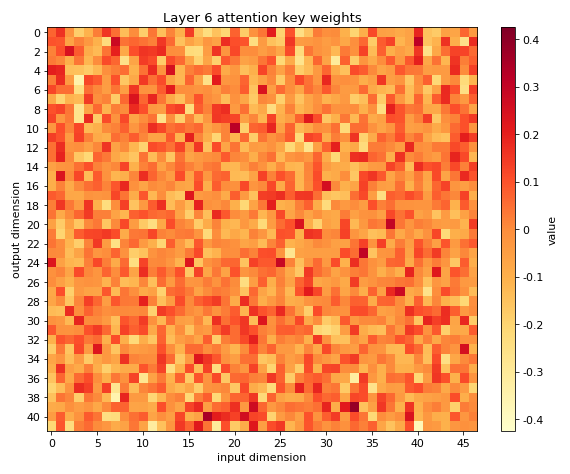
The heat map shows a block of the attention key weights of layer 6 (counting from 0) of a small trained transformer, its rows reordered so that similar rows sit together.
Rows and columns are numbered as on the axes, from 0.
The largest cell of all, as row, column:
39, 33
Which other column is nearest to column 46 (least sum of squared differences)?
13
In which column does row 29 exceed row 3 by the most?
25
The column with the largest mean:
1
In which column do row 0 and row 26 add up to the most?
40
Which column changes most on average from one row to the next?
18
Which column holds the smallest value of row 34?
43
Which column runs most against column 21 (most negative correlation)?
35
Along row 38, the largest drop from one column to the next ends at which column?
23
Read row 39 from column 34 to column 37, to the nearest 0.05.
-0.15 -0.05 0.15 0.05
